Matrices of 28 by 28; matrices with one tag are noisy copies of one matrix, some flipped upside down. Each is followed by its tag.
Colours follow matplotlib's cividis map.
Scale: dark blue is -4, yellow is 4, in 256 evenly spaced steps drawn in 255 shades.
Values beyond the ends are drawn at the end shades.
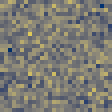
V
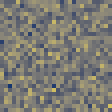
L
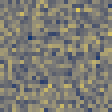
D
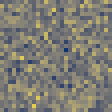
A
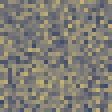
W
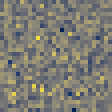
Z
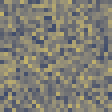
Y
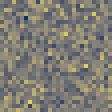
L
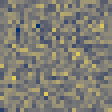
Z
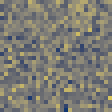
A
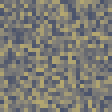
W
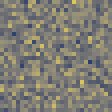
A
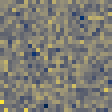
V
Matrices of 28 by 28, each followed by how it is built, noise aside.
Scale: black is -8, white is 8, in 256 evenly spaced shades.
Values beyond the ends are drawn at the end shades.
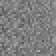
repeating rows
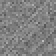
Hankel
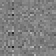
low rank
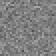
noise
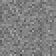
repeating rows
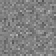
repeating rows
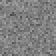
noise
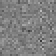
low rank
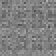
blocks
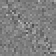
banded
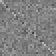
diagonal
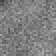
smooth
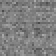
blocks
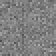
repeating rows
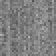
blocks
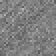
Hankel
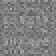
blocks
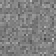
low rank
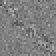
banded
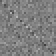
diagonal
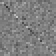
diagonal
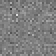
low rank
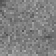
smooth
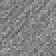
Hankel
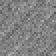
Hankel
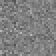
repeating rows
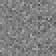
repeating rows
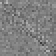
banded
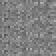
repeating rows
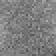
smooth
